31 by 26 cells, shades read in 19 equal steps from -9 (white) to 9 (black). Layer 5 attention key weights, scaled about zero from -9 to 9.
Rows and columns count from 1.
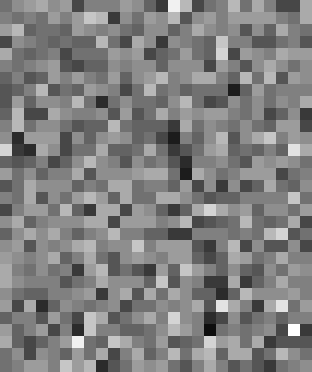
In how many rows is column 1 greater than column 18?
13
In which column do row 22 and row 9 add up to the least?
16
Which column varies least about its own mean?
5
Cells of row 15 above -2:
17
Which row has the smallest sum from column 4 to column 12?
21
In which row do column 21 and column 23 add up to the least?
7
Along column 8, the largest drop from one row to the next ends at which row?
19
